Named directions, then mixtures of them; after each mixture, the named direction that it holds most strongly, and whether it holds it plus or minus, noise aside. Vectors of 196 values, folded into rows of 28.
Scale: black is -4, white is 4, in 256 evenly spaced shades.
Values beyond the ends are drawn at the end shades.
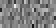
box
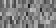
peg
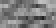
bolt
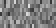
peg, minus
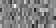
box, plus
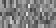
peg, minus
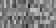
peg, plus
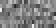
box, minus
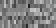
peg, plus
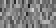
peg, plus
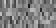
peg, plus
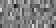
box, minus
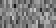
peg, plus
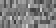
peg, minus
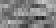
bolt, plus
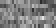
bolt, minus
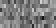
box, plus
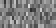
peg, minus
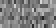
box, plus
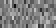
peg, plus
